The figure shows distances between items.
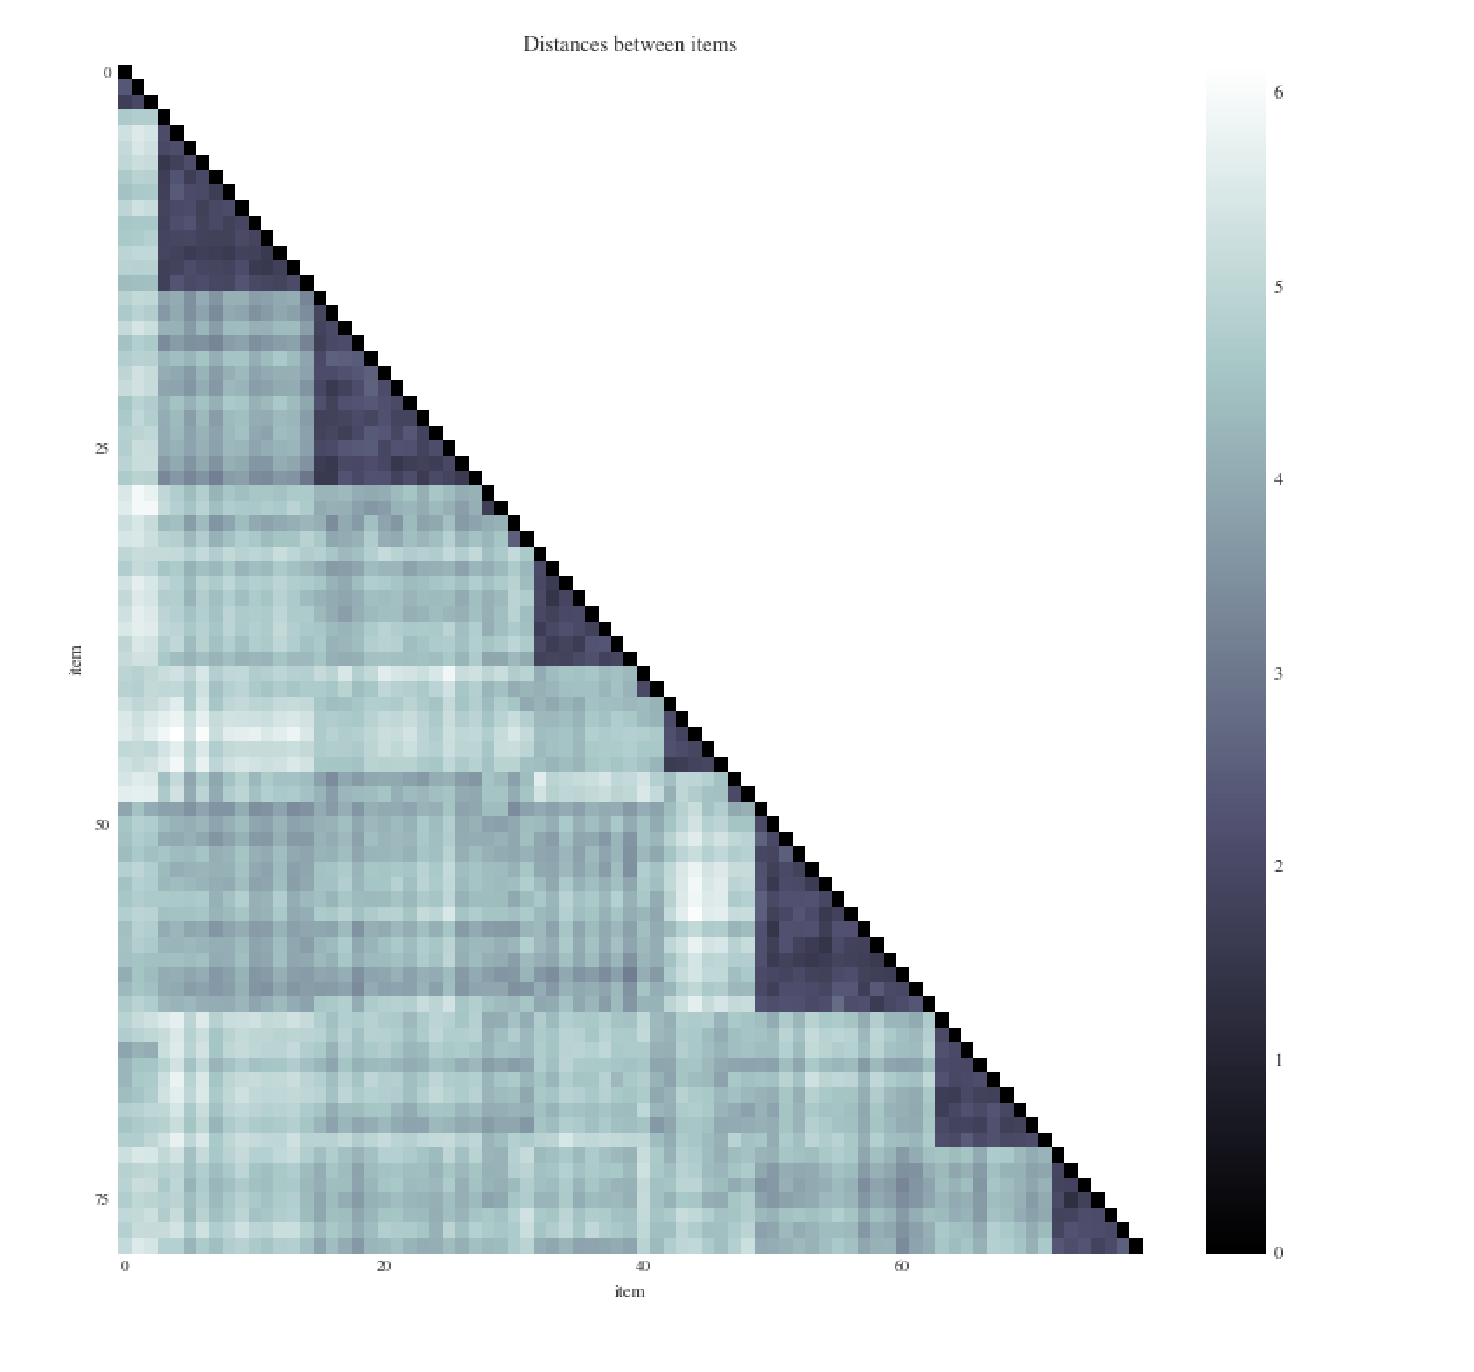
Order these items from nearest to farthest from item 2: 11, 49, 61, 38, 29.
49, 61, 11, 38, 29
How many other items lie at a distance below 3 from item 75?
6
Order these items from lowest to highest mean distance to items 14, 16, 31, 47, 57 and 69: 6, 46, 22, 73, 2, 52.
22, 52, 6, 73, 46, 2
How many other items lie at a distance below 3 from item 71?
8
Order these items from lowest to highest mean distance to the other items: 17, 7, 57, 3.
57, 7, 17, 3
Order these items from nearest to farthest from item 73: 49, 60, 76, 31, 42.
76, 60, 49, 42, 31
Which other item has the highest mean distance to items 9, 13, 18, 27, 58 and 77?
44
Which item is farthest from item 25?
40
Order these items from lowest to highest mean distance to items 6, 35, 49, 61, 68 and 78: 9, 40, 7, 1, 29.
7, 9, 29, 40, 1
